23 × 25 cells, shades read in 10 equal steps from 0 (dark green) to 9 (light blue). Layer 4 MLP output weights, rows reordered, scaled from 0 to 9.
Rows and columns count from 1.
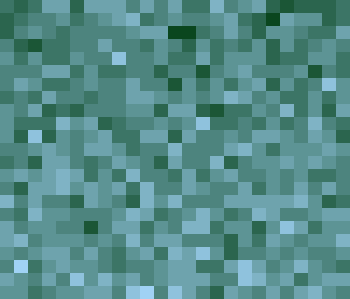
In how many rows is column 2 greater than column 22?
7
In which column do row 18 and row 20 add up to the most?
15
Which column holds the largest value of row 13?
16
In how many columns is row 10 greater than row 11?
10
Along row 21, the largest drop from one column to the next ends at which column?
3
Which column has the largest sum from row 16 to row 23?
13
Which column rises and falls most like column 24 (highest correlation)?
6
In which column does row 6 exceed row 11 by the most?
4
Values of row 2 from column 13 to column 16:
5 4 4 5
